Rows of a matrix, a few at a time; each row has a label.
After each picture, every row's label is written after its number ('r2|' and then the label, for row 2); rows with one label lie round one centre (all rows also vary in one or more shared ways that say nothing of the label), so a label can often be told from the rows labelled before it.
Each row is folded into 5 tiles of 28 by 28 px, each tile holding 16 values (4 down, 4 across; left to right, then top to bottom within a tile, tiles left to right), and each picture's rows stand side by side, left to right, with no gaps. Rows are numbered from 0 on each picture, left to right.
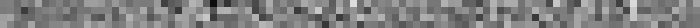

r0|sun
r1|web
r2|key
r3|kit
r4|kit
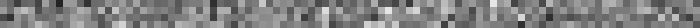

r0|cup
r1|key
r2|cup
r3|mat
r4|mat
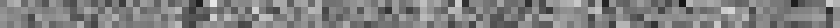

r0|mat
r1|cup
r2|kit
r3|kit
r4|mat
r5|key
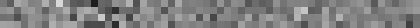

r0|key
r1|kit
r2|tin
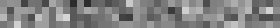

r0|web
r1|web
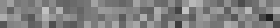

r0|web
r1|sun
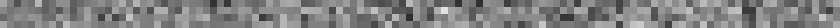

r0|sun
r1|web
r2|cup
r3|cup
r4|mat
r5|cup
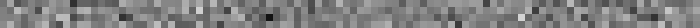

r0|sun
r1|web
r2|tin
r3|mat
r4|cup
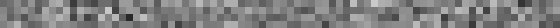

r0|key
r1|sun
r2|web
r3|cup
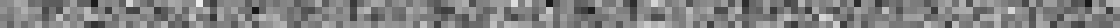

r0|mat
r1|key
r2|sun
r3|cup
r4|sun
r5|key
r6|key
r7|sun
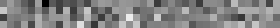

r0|mat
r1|cup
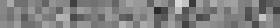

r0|sun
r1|cup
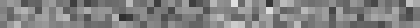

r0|web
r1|cup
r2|web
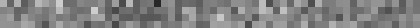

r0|web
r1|key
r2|kit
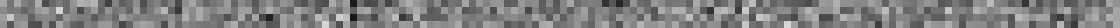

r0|kit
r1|tin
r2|sun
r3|cup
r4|mat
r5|sun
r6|sun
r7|mat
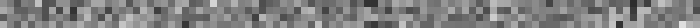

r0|sun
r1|cup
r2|key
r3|kit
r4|web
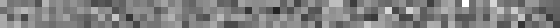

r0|cup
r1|key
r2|sun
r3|cup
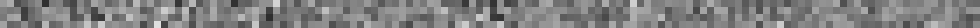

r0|sun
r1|key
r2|key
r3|mat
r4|mat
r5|mat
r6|tin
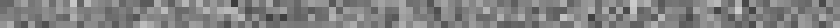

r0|tin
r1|tin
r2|key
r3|key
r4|kit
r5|mat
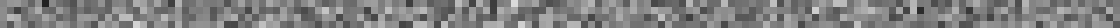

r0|key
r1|web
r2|key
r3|cup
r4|mat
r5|sun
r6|kit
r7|cup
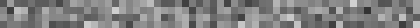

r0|tin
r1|cup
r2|key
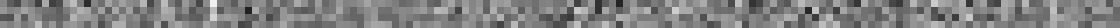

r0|cup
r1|kit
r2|tin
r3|kit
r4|mat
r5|web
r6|kit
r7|kit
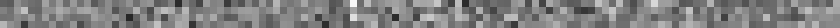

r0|tin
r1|cup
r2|tin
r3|web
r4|web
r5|cup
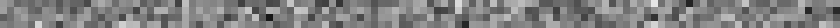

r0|web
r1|cup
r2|mat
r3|web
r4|cup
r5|web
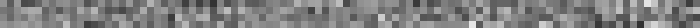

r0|cup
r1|mat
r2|mat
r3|sun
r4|tin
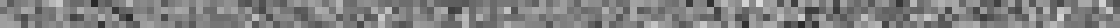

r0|sun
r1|cup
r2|key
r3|tin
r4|kit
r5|key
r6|web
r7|key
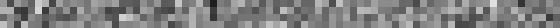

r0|cup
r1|web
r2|cup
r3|cup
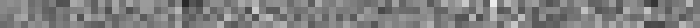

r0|mat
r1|mat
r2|kit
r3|kit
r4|mat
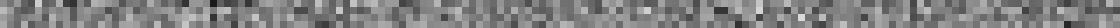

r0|web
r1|key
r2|web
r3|cup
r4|tin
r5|key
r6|cup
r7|cup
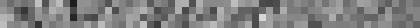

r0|sun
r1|cup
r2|kit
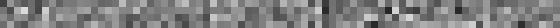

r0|tin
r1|web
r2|mat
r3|sun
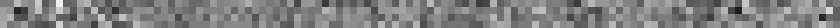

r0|key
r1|tin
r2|key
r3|mat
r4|sun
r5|web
